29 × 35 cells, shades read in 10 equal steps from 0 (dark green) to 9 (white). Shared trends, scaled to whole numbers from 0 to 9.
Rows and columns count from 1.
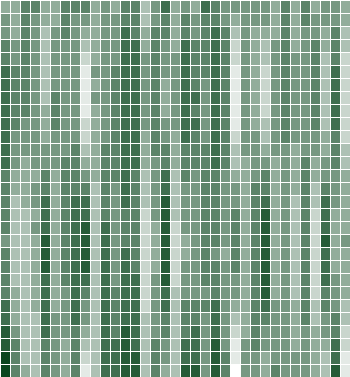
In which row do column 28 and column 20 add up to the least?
29
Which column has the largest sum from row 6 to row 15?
24
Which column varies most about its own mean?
9
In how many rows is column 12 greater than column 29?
5
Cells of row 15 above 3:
20
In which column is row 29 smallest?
1
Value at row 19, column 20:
4
